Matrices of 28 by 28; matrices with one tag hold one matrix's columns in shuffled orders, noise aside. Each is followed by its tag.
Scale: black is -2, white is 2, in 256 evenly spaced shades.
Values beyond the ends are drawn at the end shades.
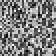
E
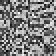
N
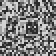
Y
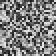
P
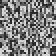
E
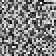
N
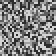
P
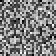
N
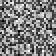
N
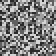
Y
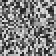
E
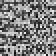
N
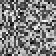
P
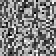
E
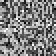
E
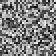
N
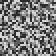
P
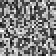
E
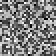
N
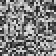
Y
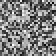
P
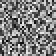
N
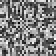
E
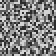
P
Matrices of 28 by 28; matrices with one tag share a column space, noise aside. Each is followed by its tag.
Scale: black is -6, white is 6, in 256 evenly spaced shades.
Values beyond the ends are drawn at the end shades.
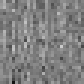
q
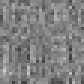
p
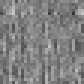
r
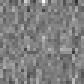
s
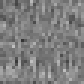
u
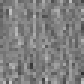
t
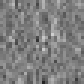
q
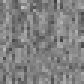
q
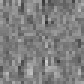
u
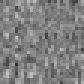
s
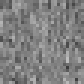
q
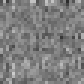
s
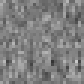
u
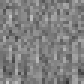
p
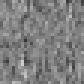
u
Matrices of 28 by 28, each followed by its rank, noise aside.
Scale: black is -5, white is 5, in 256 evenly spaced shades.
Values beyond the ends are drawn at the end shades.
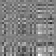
two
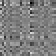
two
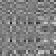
two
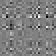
two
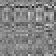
three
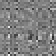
three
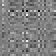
two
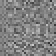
four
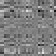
two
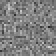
eight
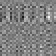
two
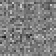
six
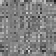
four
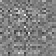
four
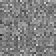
eight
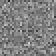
eight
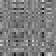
two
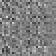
four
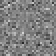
six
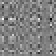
two
